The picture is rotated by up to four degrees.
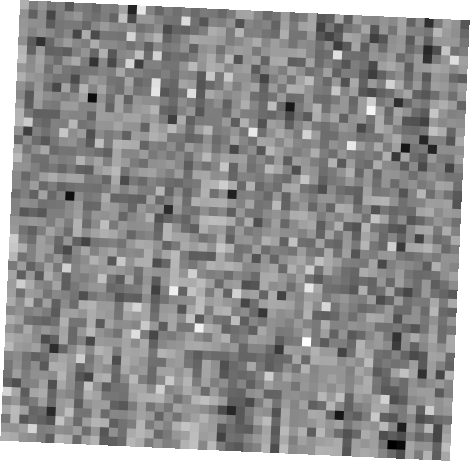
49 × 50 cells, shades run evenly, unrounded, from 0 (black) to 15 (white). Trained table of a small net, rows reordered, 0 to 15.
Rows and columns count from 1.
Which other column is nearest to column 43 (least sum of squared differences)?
5
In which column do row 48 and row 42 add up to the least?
44
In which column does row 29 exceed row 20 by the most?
13
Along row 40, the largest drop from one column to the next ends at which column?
47
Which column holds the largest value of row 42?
19
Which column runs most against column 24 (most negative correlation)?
39
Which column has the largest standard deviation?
46
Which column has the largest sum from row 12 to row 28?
24
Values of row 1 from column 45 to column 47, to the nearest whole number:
8 3 7
